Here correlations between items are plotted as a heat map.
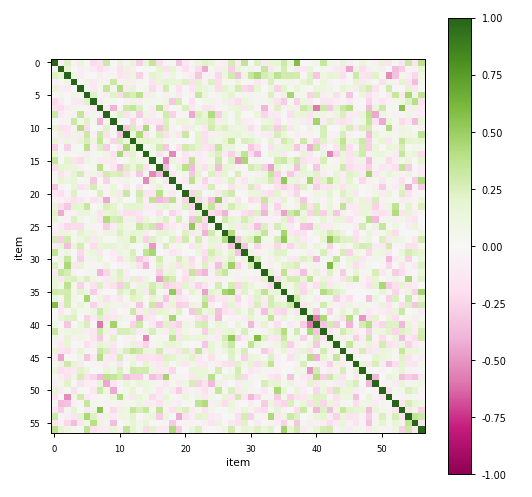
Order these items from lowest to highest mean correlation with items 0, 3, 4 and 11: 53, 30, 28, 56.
30, 53, 28, 56
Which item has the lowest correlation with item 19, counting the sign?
54
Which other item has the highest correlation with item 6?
55
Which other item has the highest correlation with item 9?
40
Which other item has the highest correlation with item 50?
34
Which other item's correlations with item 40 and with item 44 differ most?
7
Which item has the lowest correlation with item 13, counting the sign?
39
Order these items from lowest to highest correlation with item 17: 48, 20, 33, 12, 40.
12, 20, 40, 33, 48
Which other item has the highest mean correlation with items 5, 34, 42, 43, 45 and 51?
27
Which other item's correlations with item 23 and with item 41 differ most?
35
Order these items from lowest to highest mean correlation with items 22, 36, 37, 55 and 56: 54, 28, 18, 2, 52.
28, 2, 18, 52, 54
